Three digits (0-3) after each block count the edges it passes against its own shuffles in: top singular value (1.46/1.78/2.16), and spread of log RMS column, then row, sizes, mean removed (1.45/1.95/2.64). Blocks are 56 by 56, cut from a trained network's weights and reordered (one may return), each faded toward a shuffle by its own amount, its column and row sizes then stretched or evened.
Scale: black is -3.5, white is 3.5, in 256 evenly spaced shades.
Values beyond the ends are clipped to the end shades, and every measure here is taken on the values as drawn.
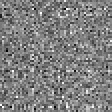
2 0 1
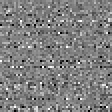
0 1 3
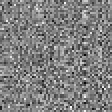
3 1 0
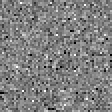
0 0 1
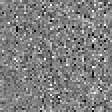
0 2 0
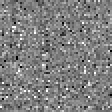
0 1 1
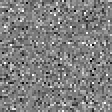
1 1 1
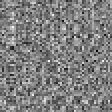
2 0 1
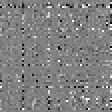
1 2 3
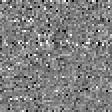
0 0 2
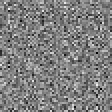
2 2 0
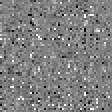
0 2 2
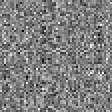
2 0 0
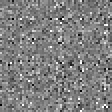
1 2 1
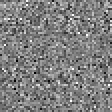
1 0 1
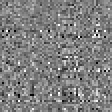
2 2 2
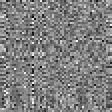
3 2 0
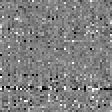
1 1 2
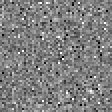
0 0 0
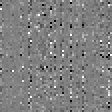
0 3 1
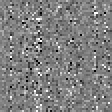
0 2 0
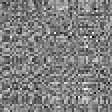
3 0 1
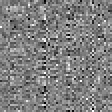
3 3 0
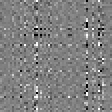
3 3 1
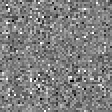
0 1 1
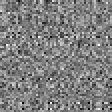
3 0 2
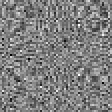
3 1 0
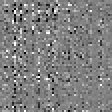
2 3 2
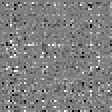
0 2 3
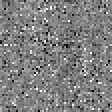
0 0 0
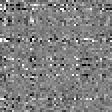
2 2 3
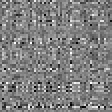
3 1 3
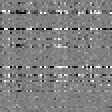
3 0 3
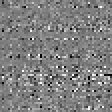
0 2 3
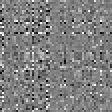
3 3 1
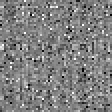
1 0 0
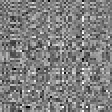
3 2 1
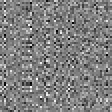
3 3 0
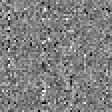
0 2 1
